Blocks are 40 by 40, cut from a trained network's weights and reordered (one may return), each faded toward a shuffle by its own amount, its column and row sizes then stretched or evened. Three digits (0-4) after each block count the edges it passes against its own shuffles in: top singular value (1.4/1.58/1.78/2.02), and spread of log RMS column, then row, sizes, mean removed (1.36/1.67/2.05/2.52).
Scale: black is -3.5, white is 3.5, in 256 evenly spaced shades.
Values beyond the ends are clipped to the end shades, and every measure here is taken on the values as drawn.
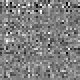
1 3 3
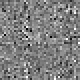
0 3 1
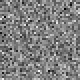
0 0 0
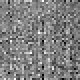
1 2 2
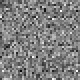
1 0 1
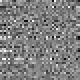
3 2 4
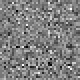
2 2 2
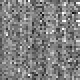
1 1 1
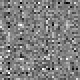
2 3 2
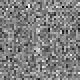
2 0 1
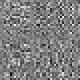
4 4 3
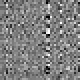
4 4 1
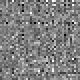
1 3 2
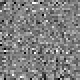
0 1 3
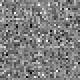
0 1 3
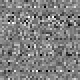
2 0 4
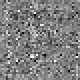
0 3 2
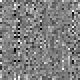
2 4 0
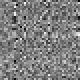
3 3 0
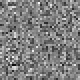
1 2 0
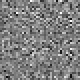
2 2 3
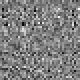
3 1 3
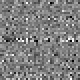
1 0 4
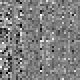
0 4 0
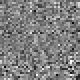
1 0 3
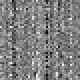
3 3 2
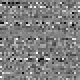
0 0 4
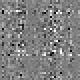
0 4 3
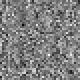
1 1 0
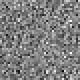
1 1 1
